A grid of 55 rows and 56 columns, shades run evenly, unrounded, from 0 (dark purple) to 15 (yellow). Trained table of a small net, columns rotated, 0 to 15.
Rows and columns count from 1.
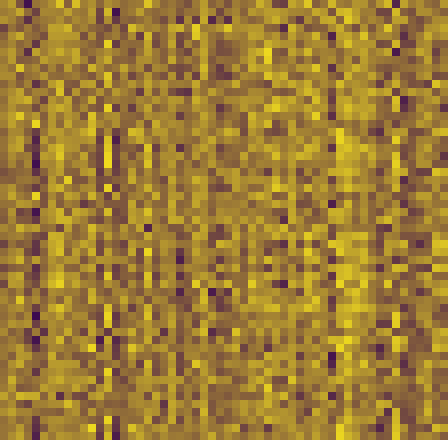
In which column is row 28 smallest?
36
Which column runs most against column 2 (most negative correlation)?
30
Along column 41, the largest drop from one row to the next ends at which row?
4
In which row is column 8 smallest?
50
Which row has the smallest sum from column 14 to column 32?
3
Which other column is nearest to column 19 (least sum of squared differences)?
8
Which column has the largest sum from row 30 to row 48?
44
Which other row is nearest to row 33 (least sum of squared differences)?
15
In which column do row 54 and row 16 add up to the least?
48
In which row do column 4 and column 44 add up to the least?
1
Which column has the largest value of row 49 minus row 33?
42
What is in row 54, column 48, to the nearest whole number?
2
